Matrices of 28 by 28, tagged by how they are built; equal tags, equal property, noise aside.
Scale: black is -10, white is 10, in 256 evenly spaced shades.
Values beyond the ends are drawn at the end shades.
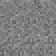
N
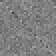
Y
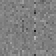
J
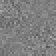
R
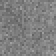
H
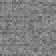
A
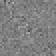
R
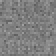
A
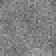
H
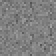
J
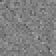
Y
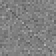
Y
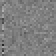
J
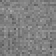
A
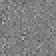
J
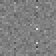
J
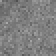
H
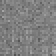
A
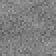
H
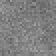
H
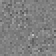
R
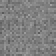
A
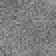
H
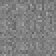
A
